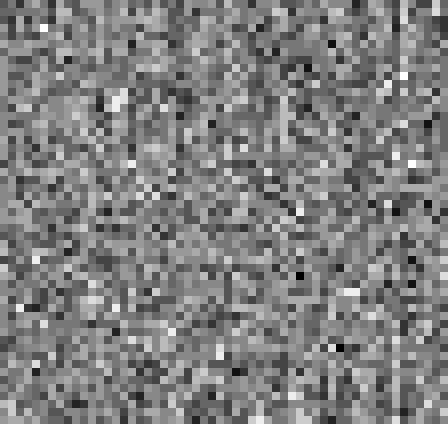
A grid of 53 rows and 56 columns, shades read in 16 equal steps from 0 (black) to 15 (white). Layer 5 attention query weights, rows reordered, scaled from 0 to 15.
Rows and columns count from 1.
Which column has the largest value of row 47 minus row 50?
45
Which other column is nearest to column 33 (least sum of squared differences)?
46
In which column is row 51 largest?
54
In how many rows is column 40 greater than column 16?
22
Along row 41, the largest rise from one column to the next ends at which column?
6
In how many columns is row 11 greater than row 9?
19
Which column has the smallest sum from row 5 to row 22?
23
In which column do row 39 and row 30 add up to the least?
5
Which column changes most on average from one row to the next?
52
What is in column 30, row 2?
10
